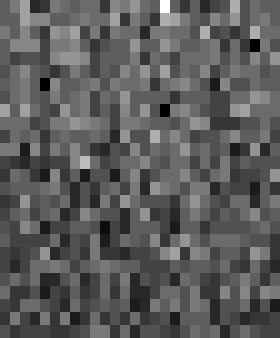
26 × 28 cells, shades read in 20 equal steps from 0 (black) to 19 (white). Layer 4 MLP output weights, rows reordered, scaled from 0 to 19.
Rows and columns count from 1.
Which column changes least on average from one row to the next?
20
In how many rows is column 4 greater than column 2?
12
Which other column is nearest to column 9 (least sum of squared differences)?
15
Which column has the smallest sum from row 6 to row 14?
5
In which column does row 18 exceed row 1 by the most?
4
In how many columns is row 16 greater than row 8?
10
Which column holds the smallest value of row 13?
3
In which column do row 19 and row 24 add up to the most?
16
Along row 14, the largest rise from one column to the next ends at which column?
6
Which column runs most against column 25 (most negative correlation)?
14
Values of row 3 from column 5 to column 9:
4 11 10 12 5
